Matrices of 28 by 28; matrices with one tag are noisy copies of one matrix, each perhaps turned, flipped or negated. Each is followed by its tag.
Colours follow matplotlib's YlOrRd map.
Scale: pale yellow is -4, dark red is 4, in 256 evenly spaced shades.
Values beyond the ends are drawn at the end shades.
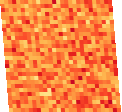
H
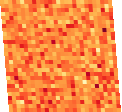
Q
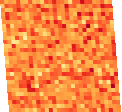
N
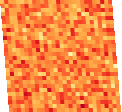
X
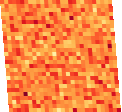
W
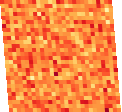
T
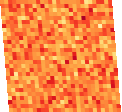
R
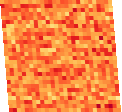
T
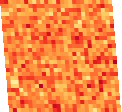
T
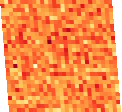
H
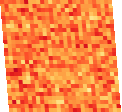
X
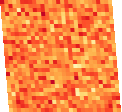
H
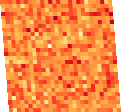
T
